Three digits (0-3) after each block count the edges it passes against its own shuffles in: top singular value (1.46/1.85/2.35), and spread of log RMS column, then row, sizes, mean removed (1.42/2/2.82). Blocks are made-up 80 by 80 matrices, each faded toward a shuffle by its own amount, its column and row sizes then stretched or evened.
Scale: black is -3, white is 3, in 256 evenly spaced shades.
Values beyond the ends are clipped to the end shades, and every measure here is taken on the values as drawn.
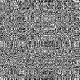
3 0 2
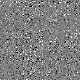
1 2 2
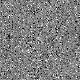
0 2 0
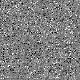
0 1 1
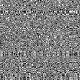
3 0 2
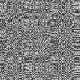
3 2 0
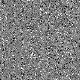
0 2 0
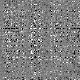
0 3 3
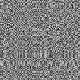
3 0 1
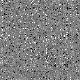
0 2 1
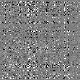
2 3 3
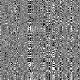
3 3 0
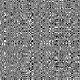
3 3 2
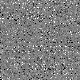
0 1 2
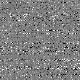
0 0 3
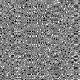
3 0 1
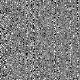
0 3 0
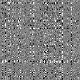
3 3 2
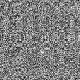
2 0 0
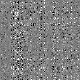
1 3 2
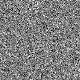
1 1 0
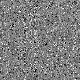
1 1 0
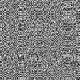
3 1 0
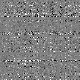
0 2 3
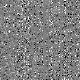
1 3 1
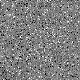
1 1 0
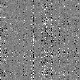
1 3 2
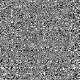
1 2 2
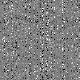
0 3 0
